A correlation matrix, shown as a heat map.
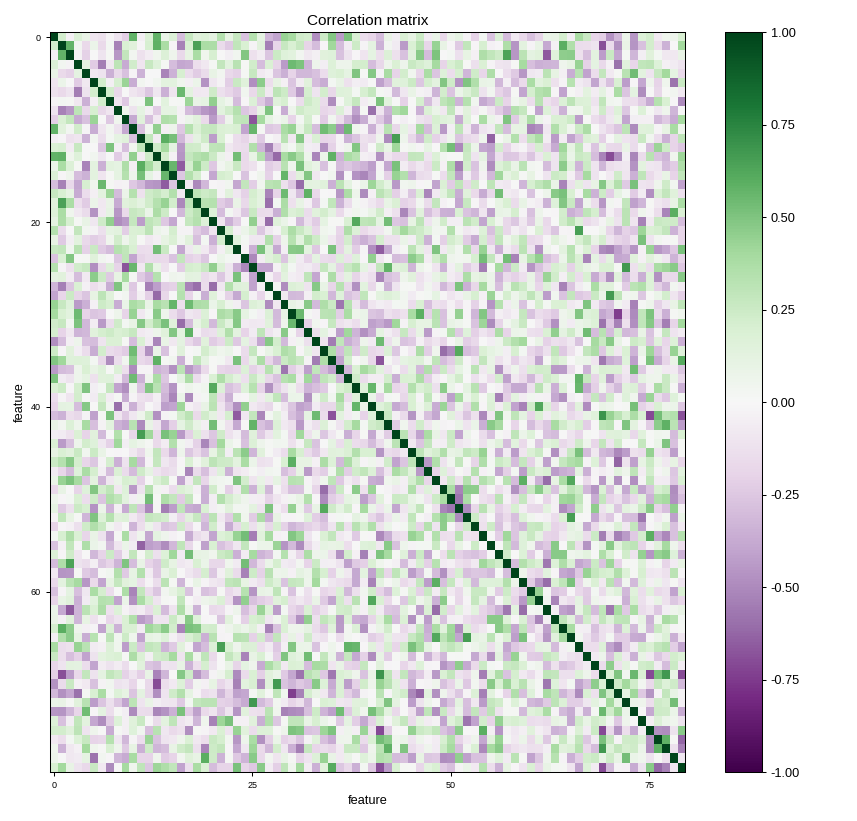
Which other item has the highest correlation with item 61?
40
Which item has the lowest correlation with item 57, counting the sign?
62
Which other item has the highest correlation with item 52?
65
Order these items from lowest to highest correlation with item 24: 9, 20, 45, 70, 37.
37, 20, 70, 9, 45
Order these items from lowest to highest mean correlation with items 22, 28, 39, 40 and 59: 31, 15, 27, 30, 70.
15, 31, 30, 27, 70
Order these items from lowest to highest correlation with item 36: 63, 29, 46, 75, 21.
29, 63, 46, 21, 75
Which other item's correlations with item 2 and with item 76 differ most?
69
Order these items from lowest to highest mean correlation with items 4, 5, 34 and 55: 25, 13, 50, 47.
50, 13, 25, 47
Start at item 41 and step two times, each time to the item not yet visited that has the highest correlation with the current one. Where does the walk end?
77
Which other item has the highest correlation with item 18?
1
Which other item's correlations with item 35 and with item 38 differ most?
79
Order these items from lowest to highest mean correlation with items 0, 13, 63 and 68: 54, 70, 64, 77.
70, 77, 54, 64
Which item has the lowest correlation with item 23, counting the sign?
41
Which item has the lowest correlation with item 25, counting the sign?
9
